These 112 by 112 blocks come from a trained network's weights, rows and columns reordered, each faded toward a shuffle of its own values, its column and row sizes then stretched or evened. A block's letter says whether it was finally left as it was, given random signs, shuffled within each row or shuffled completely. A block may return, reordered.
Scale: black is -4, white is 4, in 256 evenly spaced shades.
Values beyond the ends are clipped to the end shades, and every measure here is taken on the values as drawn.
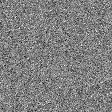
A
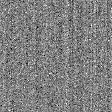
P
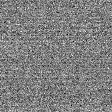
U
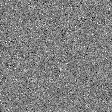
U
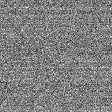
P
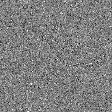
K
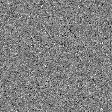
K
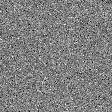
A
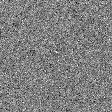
A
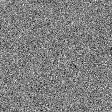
U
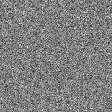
P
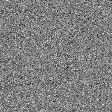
U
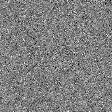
K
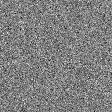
A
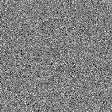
P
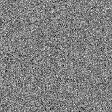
P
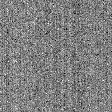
P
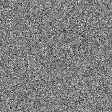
K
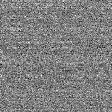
P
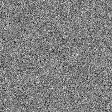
K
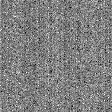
P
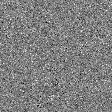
U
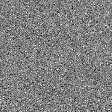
K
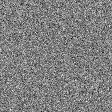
A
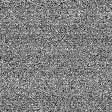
U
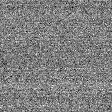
U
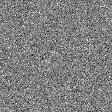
K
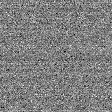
U
